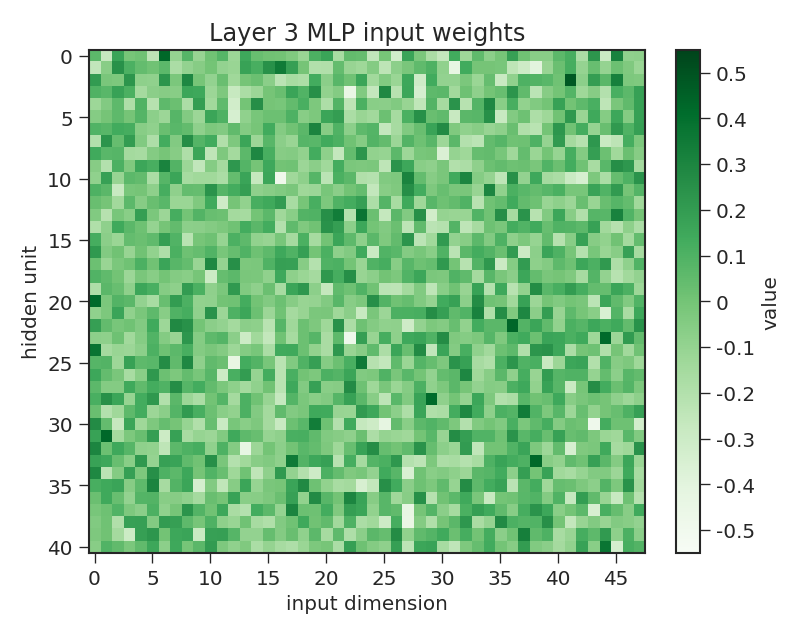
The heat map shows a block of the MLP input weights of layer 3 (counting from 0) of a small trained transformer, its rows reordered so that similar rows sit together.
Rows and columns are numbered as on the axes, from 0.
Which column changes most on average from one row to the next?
23
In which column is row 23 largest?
44
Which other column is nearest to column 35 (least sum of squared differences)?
18
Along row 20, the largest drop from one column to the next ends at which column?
1
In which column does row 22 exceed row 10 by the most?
16
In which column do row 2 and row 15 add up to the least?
28
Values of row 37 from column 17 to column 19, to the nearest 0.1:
0.3 0 0
